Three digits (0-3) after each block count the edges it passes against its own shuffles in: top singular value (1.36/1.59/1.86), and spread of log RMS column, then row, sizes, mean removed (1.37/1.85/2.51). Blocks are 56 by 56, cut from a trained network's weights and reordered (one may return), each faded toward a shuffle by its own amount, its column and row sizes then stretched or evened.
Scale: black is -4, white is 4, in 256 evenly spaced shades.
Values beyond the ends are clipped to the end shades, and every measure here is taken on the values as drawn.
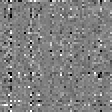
2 3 2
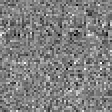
2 0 2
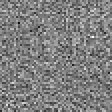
3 0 0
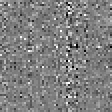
2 3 2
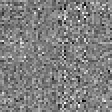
2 2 1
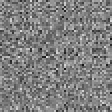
3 1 1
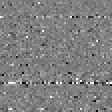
2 0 2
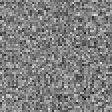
2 0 0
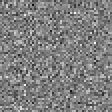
2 1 1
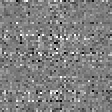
1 2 3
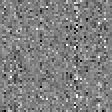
0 3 0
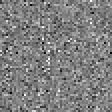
0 1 1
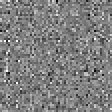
2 2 1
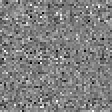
0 1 2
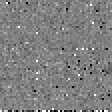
2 0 2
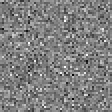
1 1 1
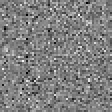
0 2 1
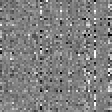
3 3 2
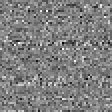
2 0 3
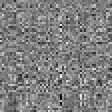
3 2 2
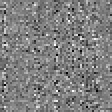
0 3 1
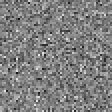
0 1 1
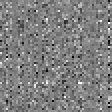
0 3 1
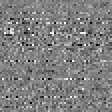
1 0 3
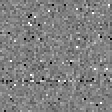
0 0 1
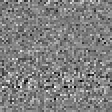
1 0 3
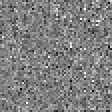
0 2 0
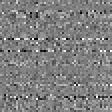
2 0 3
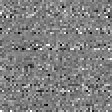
0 0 3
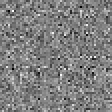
2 2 2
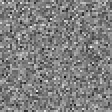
0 0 0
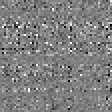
0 2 3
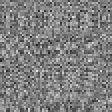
3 0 2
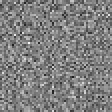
3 1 1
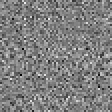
2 0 2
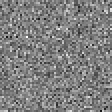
1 0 1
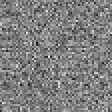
3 0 1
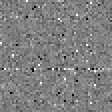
1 1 1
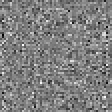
2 1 2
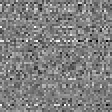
3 0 3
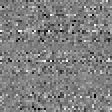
1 1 3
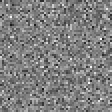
2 1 1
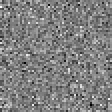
0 0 1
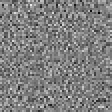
3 0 2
